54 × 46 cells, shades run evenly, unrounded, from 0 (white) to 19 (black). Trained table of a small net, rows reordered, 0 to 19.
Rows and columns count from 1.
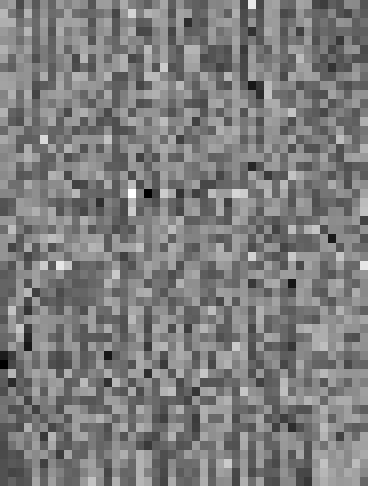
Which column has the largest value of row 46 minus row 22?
17
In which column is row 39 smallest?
30
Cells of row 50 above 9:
30
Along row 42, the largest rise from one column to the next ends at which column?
19
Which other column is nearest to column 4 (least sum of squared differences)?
24
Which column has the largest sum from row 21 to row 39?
16
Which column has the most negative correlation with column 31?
1
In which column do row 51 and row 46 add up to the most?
8
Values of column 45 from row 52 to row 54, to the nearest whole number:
5 7 7
